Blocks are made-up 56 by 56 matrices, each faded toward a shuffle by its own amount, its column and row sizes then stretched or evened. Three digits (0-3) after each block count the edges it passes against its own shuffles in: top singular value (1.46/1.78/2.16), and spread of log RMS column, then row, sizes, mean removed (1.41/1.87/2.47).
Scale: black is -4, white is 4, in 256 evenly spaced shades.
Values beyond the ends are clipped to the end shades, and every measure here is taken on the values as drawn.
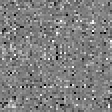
1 1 2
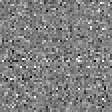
0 1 2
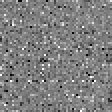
0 1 2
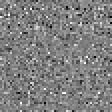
0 0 3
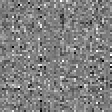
0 3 1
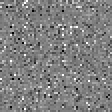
0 1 1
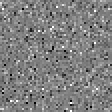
1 1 0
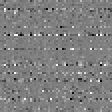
2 1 3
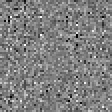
1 2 1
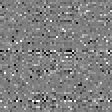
3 0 2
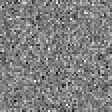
1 0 0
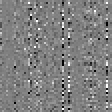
3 3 0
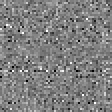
1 0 2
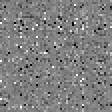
0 2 1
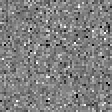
1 1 1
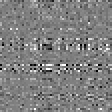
3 1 3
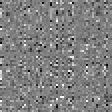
2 3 2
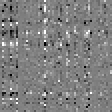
3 3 2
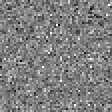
1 0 0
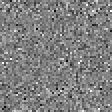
0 0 1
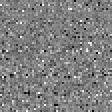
0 0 2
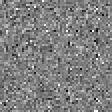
1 2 1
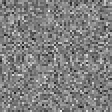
2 1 0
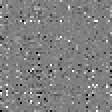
1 2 2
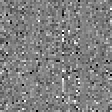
0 3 1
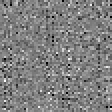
1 2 1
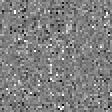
0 2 1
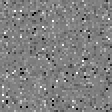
0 1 0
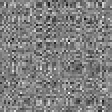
3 2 1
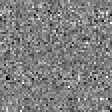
0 0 2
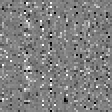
1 3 0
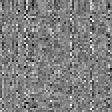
3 3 0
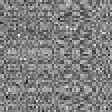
3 0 0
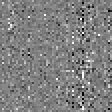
1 3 0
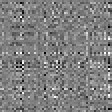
3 3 3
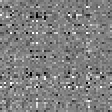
2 2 3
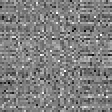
3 0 1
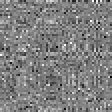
3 0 1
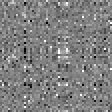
3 2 1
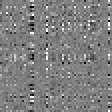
3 3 2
